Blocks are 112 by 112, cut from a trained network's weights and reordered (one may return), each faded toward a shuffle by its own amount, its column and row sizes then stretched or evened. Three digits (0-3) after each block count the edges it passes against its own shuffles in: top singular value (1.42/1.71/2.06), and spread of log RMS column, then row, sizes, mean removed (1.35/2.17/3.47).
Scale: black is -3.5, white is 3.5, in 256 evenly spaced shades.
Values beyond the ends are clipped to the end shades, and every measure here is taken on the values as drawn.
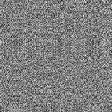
3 1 0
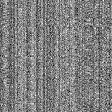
3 0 0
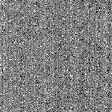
1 1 0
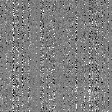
1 3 0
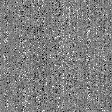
0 2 0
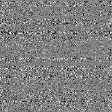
0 2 3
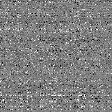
1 1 2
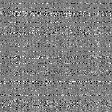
2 1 3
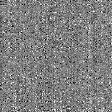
1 1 2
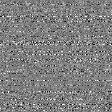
1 0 3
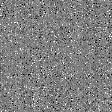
0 1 1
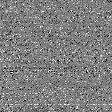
0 0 2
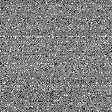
1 0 2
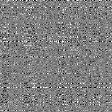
2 2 3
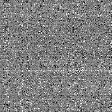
1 2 0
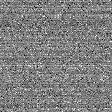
2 0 0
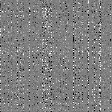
1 3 1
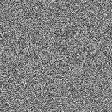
2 0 0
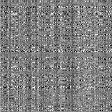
3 0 3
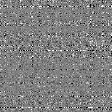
2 2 3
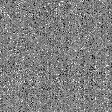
0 0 1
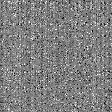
2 0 1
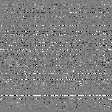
2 1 3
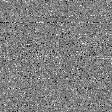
0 0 2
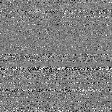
0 0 3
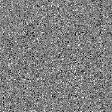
0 2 1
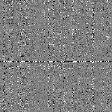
2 2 2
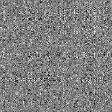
2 2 2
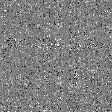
0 2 1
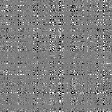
1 3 3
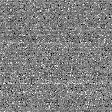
1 0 1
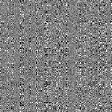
3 3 2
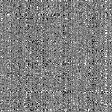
2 2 2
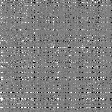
3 2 3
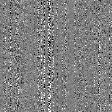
0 3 0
